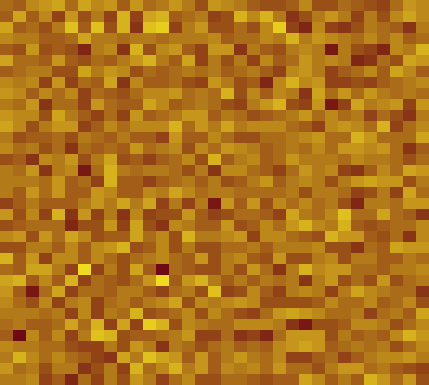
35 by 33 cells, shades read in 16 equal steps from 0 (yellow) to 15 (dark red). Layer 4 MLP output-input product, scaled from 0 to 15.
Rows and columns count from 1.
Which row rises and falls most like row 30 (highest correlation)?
3
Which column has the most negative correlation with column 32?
28
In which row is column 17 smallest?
27
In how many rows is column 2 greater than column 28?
12
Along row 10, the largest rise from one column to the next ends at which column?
26
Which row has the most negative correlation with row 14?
23
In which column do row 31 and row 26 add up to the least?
13
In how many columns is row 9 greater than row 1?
14
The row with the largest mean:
5
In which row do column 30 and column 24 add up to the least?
35
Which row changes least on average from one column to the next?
4
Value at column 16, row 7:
8
